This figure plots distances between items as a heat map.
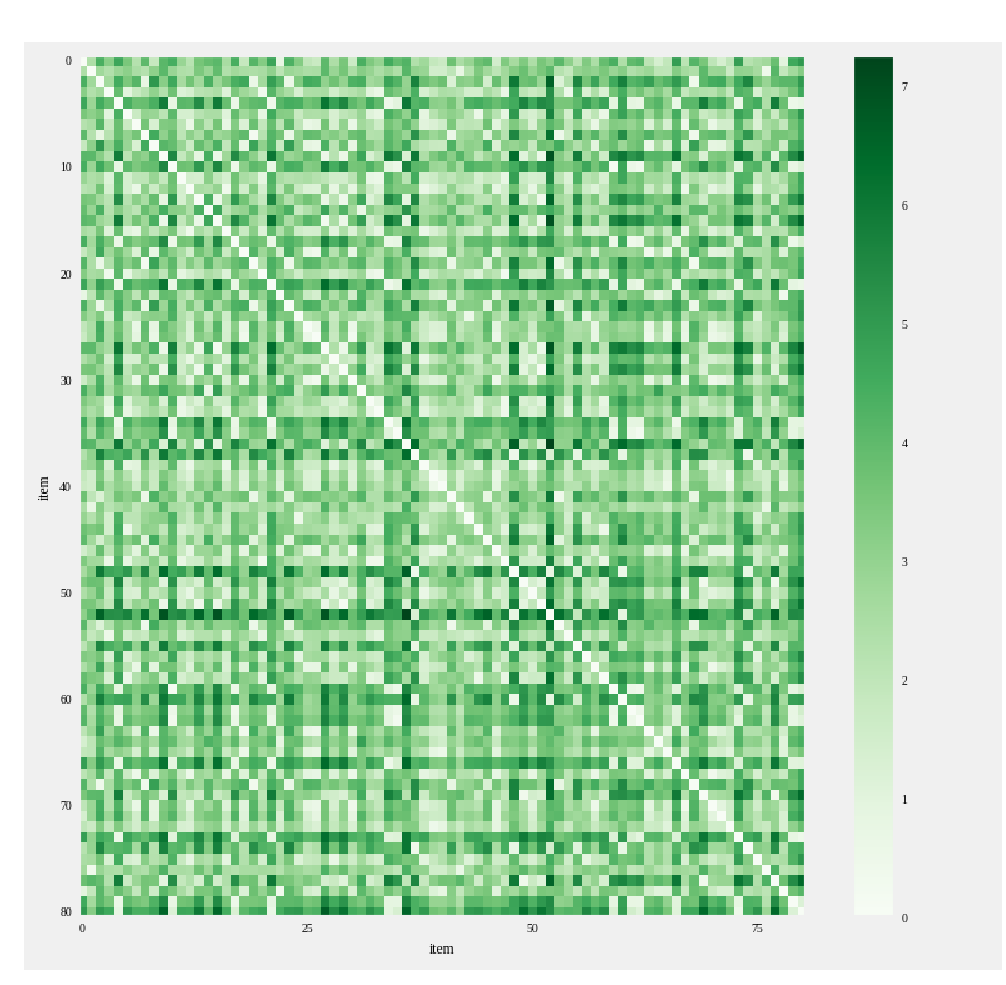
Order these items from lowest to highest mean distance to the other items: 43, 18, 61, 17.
18, 43, 61, 17
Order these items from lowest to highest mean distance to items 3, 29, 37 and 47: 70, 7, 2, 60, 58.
58, 70, 7, 2, 60
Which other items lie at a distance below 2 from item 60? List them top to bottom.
37, 48, 52, 55, 74
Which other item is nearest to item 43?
24
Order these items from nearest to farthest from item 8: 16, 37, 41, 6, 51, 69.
6, 16, 37, 69, 51, 41
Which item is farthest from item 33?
52
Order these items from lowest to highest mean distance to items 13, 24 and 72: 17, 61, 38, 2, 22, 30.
38, 30, 22, 2, 61, 17
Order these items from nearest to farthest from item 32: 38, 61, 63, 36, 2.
38, 36, 2, 63, 61
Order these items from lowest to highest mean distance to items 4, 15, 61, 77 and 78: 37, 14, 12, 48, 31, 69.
12, 69, 14, 31, 37, 48
